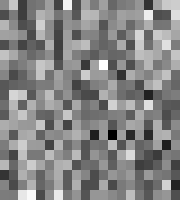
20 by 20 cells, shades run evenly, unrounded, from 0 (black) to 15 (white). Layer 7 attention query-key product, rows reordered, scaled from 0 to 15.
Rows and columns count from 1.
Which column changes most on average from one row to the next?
17
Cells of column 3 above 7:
13
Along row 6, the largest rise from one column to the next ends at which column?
8
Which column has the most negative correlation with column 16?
7
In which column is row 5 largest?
19
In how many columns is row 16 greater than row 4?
9
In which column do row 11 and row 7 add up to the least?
10
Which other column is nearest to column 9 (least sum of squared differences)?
14
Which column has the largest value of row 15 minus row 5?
3
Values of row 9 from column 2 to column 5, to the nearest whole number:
6 6 6 7
